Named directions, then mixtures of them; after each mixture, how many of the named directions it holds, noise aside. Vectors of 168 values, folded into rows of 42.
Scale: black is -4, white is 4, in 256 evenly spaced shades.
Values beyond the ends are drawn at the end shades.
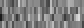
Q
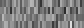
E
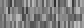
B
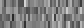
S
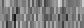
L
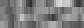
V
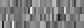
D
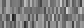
three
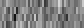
one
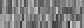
three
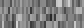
four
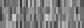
four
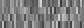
four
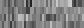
four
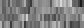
three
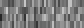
four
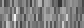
one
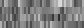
four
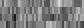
three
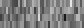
three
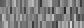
one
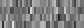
one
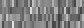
four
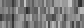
three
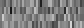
one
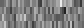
three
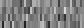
two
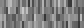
three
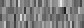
four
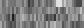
three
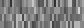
three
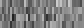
four
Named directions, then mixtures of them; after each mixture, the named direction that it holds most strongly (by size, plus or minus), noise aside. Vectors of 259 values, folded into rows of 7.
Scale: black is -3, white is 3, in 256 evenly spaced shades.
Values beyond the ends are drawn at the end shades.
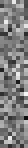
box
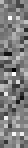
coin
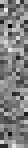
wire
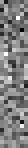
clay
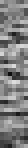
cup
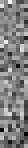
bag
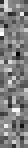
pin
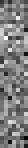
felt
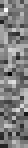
wire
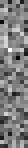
wire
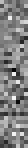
coin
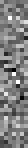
coin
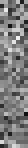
wire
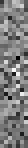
box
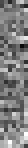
bag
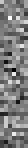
coin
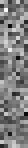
wire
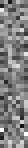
bag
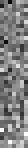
bag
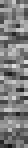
cup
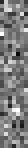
pin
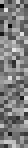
wire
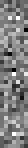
coin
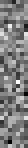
box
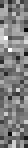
felt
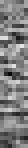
cup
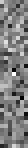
wire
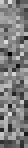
bag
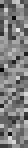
box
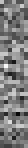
cup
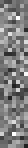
felt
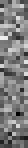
felt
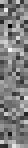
wire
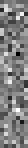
pin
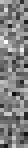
wire
